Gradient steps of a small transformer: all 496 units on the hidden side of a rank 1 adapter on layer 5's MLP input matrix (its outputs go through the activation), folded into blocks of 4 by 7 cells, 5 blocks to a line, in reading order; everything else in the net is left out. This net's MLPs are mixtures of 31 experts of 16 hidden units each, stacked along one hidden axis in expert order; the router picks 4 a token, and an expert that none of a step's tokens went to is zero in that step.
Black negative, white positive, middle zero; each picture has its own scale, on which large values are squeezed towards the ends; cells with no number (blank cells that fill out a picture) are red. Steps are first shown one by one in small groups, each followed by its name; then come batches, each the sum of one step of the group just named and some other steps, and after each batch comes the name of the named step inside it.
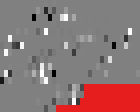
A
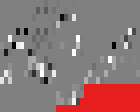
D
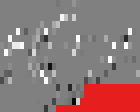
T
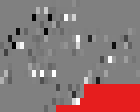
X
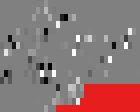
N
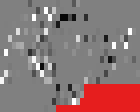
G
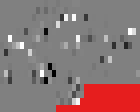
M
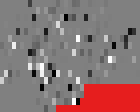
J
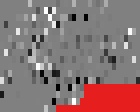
G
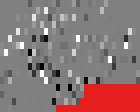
T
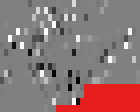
A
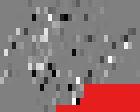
J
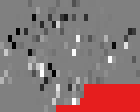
J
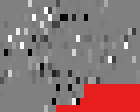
G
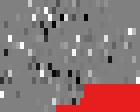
M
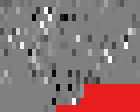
G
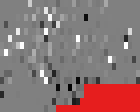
T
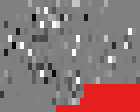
M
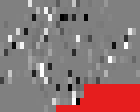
D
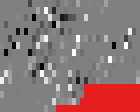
D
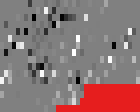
D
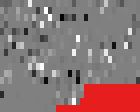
D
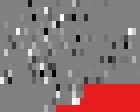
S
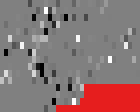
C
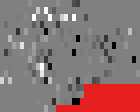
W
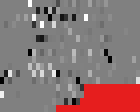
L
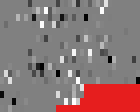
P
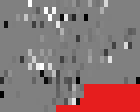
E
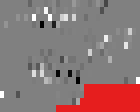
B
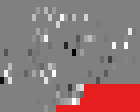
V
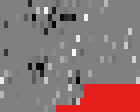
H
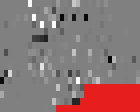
L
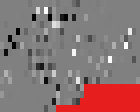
C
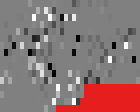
W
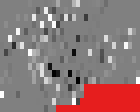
B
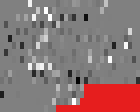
E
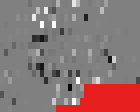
P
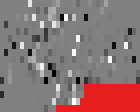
E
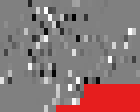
S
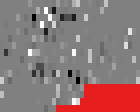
H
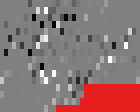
H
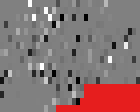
E
